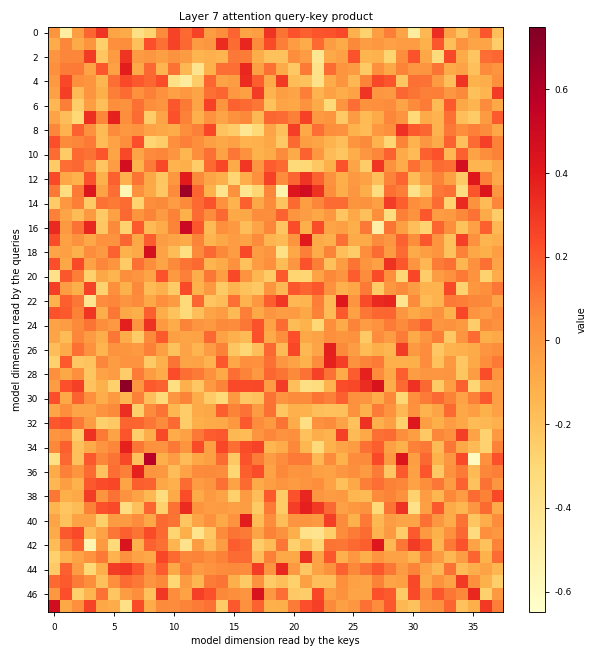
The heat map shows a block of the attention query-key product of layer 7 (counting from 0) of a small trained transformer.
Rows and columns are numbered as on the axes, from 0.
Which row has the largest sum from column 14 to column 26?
28
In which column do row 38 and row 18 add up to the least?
19
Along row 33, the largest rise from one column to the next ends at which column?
3
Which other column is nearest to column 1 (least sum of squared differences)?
30
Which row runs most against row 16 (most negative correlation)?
42
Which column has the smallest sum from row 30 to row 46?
35
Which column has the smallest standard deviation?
25
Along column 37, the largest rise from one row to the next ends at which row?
2
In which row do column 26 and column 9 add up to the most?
29
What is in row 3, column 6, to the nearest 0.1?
0.4
